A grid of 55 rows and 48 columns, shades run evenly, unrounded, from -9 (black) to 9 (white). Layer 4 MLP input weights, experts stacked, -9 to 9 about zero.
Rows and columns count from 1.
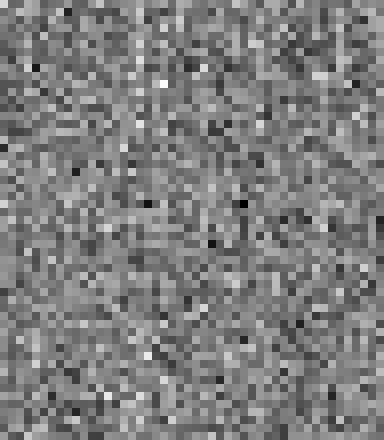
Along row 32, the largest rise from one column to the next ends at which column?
4
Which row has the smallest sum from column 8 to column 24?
9
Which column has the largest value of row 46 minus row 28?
36
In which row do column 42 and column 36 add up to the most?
46
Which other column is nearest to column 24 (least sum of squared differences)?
45
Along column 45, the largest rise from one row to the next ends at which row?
15
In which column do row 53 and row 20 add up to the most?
22
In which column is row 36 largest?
30
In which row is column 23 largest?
3
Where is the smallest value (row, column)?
26, 31
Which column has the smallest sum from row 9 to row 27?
19
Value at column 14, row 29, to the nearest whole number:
6
